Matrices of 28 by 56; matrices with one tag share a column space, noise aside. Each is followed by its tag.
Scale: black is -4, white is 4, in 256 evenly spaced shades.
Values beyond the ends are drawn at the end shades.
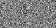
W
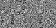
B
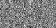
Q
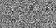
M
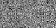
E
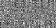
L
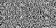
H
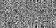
L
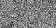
Q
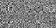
M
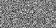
B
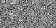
E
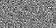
M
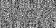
Q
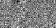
Q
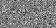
B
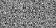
W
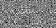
B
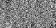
Q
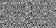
W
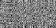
L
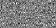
W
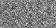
W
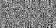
Q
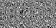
H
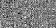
Q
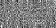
L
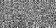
L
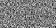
H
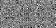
E
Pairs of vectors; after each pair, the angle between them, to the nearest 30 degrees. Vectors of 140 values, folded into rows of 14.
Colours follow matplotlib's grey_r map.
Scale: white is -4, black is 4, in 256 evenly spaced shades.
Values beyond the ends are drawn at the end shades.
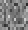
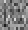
30 degrees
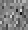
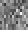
150 degrees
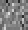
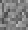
90 degrees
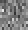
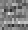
60 degrees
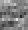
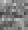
30 degrees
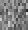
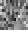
120 degrees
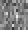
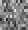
60 degrees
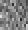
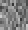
30 degrees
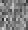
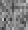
150 degrees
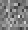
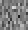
120 degrees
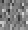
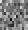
90 degrees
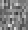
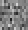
30 degrees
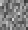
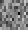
150 degrees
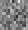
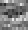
90 degrees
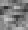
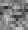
30 degrees
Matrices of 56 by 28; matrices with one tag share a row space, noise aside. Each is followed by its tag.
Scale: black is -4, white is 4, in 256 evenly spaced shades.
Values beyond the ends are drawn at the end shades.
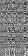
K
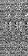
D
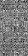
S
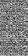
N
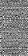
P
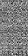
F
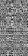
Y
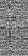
Y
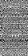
P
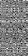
N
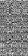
Y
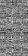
Y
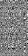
K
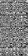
N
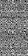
K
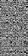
N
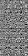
D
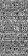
S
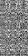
D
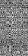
Y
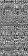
S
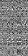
F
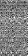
K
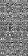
Y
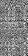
K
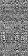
S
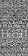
F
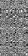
N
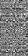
N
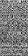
F
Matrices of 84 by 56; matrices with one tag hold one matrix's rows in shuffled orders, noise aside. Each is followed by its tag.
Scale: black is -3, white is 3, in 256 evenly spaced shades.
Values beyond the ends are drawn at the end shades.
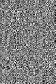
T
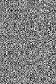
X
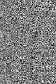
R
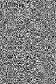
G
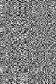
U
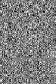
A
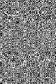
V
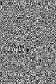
G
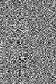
U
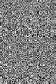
A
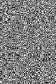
V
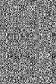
X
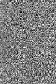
R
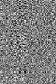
U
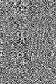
U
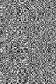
U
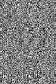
A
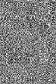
X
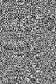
G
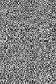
X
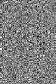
A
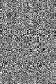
A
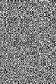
X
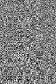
G
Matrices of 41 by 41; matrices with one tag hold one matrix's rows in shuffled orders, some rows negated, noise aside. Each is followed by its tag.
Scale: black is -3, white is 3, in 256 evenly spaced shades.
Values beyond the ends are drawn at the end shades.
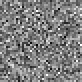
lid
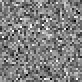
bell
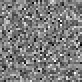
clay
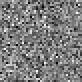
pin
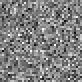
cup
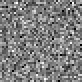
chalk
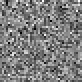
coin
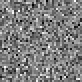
bell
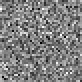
bell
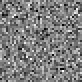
chalk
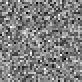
coin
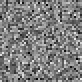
lid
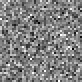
chalk
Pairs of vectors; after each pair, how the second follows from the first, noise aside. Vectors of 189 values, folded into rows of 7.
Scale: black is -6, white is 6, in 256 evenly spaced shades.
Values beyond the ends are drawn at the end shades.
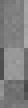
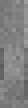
shrunk.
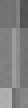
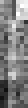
reversed, scaled up.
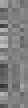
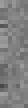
shrunk.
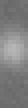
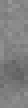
wrapped around, negated, shrunk.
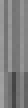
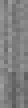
shrunk.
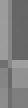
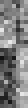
reversed, scaled up.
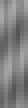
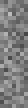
shuffled.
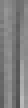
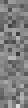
shuffled.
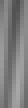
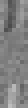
reversed, negated, partly zeroed.
